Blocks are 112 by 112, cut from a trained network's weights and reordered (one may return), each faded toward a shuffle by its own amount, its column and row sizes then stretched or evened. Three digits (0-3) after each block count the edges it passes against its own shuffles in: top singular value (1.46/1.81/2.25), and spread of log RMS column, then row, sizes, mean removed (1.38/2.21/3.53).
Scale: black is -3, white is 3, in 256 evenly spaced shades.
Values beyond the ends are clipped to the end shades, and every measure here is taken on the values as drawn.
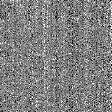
1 2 1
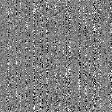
0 3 1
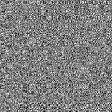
3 0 2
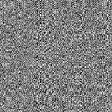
3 2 0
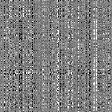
3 3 2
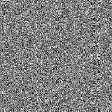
2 2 0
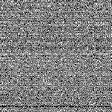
2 1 1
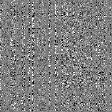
1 3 2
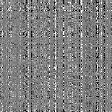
3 3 2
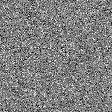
0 0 0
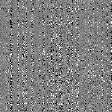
0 3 2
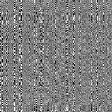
3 3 0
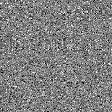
1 0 1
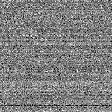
2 0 1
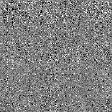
0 2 2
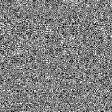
3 1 2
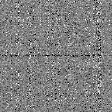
0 2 1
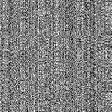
3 1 0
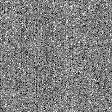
0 1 0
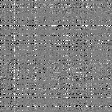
2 2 3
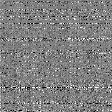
1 0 3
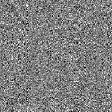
2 2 1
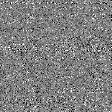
0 1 2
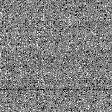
0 1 0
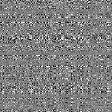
3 2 3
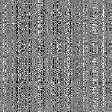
3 3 2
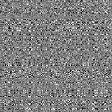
3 2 3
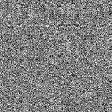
2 0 1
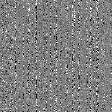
0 3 0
